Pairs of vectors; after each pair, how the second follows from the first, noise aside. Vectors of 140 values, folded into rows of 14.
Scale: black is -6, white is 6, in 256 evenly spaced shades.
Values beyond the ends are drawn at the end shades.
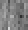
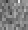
shuffled.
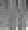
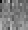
reversed, negated.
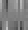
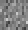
shuffled.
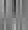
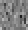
shuffled.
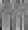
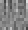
reversed, negated.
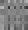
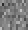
shuffled.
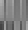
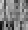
scaled up.
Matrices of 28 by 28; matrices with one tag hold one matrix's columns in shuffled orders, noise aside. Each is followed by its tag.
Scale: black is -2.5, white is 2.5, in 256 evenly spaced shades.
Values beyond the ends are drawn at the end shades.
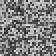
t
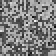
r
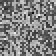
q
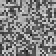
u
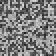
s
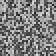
u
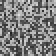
r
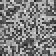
t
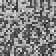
r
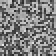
u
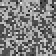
r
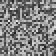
s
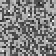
u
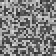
t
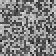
t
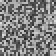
q
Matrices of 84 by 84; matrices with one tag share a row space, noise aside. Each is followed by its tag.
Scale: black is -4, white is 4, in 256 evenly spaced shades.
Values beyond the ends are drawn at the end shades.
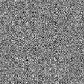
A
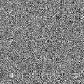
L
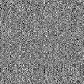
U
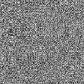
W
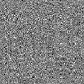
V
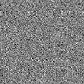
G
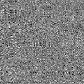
W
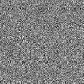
U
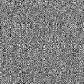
U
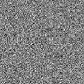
V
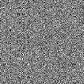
U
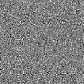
U
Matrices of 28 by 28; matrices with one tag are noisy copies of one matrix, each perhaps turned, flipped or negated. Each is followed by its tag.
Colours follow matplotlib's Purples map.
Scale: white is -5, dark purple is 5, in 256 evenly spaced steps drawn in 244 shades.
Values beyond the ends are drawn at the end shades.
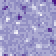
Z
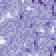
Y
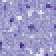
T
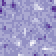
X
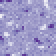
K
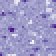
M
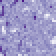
Y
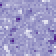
T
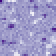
M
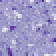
K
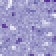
K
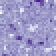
T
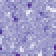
K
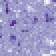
X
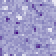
Z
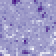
Y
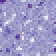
Z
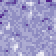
Y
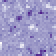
T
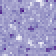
T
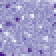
Z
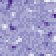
K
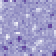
Z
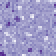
Z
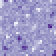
Z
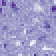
X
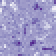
X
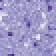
T
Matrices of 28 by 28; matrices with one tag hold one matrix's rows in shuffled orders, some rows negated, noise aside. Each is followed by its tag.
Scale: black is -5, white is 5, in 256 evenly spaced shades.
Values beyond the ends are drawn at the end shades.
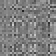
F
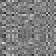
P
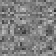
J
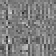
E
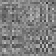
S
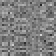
J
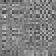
S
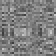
J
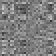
J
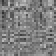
J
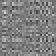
S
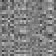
J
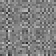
E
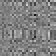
F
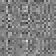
E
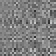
F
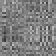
S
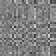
F
